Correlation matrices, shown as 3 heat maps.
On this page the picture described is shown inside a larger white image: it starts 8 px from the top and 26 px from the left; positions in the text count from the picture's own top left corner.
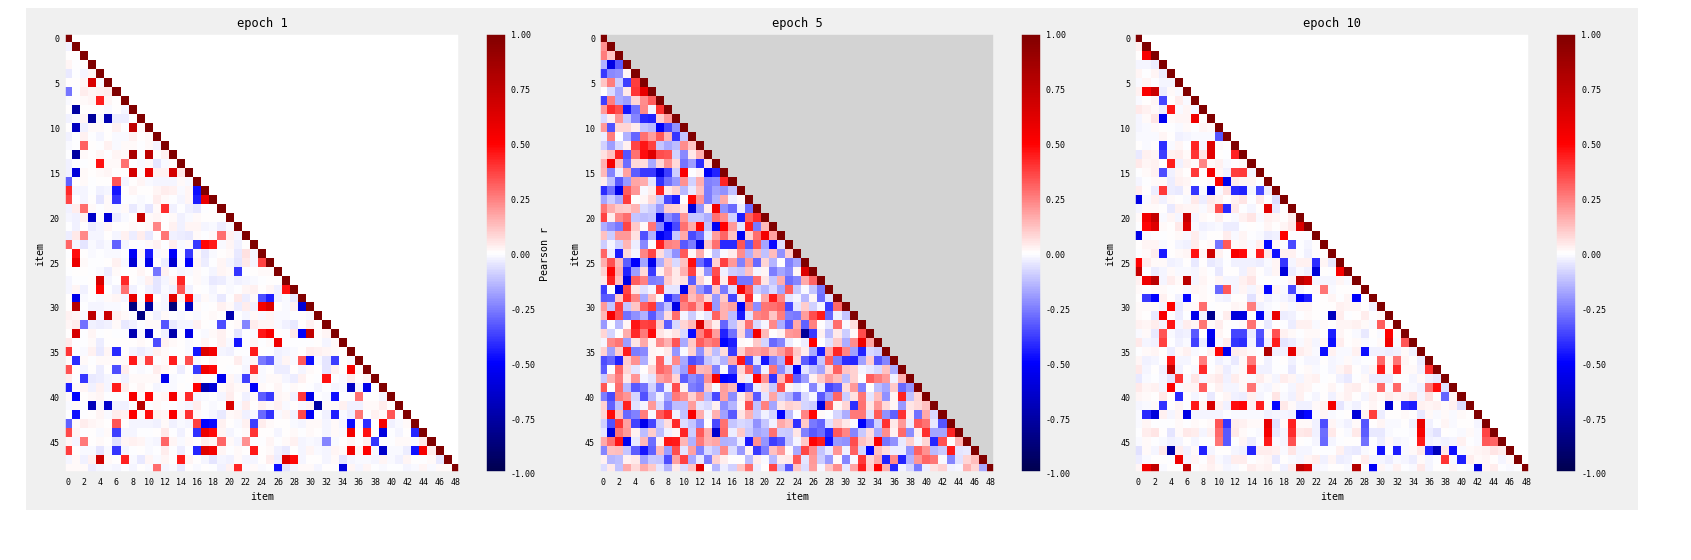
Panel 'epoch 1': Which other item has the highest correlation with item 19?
12
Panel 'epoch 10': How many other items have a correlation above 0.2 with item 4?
7
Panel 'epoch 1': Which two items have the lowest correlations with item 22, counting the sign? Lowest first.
38, 32
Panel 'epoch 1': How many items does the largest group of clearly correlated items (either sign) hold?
13
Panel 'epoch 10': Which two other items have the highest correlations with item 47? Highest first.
5, 38
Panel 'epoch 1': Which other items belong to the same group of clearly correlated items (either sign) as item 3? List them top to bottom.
5, 9, 20, 31, 41
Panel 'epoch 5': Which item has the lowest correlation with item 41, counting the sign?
27
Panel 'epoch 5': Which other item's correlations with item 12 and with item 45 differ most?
21
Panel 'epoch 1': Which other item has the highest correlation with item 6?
39
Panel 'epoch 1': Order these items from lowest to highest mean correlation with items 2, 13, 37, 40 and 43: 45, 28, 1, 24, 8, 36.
1, 24, 28, 45, 36, 8
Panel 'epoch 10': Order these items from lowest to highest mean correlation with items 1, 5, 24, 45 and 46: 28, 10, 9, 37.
37, 28, 10, 9
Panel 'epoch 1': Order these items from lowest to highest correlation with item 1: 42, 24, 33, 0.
42, 0, 24, 33
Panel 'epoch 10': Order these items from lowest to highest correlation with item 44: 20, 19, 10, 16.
20, 10, 19, 16
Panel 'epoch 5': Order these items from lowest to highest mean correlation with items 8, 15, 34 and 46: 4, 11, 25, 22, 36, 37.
4, 36, 22, 37, 11, 25
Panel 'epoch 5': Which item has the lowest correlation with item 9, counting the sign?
30
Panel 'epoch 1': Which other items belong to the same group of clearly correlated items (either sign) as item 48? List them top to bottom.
11, 21, 26, 34
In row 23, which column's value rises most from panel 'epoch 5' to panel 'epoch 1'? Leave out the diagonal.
18
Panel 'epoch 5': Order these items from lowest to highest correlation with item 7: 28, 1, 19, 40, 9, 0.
0, 19, 40, 9, 1, 28
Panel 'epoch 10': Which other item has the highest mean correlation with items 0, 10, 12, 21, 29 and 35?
16
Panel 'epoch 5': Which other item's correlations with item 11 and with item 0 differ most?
19
